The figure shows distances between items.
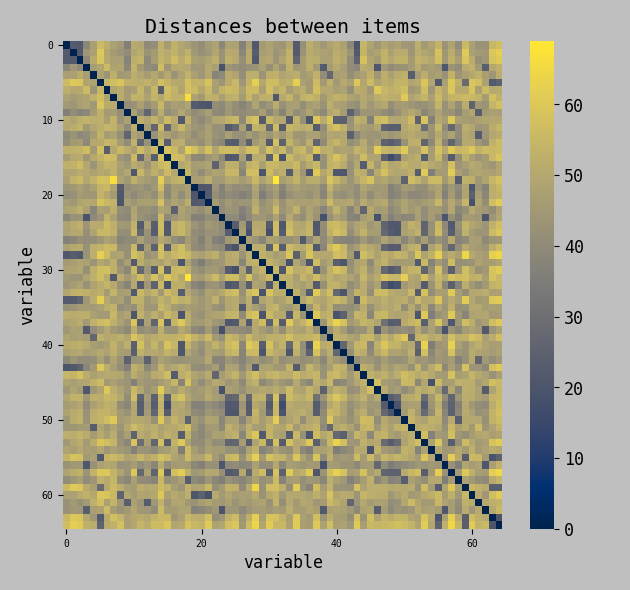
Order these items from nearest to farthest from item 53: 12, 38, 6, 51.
38, 12, 51, 6
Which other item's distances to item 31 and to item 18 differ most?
7
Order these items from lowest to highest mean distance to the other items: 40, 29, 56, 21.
56, 29, 21, 40
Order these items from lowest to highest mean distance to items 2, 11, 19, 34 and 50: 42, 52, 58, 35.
58, 42, 35, 52
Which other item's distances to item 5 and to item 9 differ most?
61
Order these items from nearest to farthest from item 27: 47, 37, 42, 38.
37, 47, 38, 42
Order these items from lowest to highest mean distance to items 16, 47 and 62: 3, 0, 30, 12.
3, 30, 12, 0
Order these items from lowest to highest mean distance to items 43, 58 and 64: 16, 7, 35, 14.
35, 16, 7, 14
